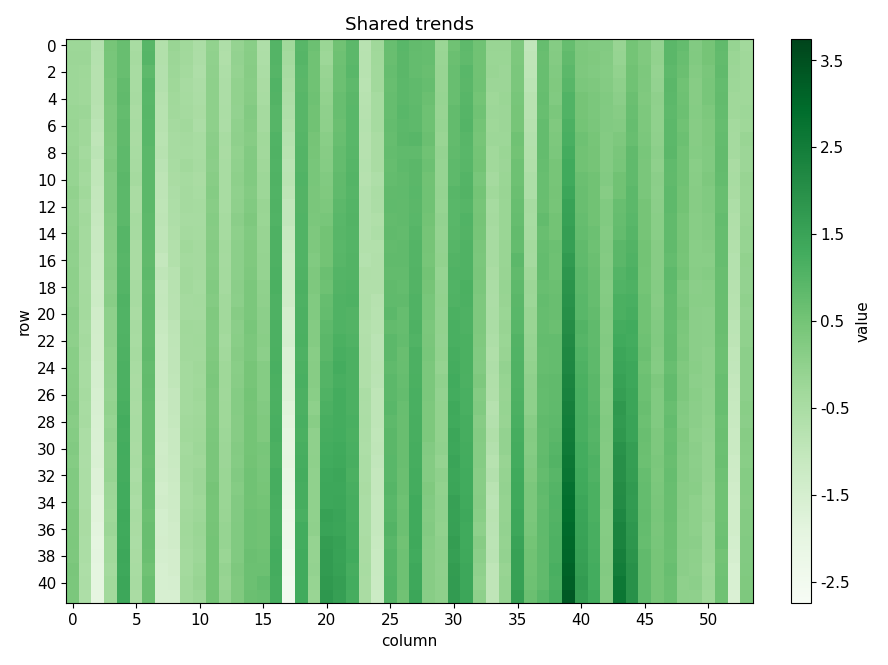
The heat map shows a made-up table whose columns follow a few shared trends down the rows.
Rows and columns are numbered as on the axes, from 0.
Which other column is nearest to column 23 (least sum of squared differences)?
5
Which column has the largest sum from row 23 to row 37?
39
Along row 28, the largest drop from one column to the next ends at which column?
17
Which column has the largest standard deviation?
43
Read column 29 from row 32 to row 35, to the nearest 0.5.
0 0 0 0
